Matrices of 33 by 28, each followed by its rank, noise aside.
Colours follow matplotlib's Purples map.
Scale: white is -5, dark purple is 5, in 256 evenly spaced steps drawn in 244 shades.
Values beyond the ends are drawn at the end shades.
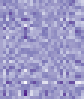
three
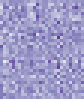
four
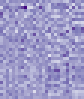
five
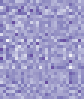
four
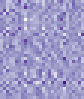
five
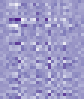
two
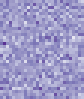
six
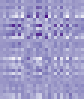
two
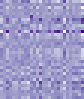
two
